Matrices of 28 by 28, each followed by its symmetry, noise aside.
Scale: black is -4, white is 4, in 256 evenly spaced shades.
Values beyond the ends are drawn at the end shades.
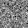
antisymmetric.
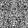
mirrored left to right.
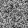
symmetric.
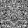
mirrored left to right.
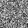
no symmetry.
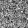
antisymmetric.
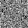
same after a half turn.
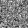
antisymmetric.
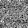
same after a half turn.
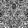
mirrored left to right.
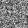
antisymmetric.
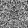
mirrored left to right.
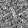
same after a half turn.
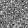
symmetric.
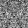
mirrored left to right.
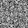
same after a half turn.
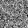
no symmetry.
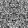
mirrored left to right.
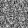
same after a half turn.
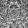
mirrored left to right.
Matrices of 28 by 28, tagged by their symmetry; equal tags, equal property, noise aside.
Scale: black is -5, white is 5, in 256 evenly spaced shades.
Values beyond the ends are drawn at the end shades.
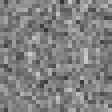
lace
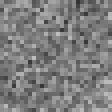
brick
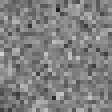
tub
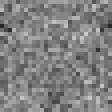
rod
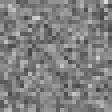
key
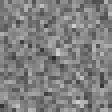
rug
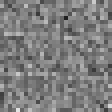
key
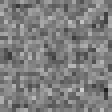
lace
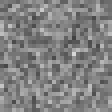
rod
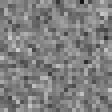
rug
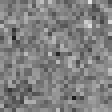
tub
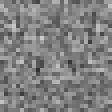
rod
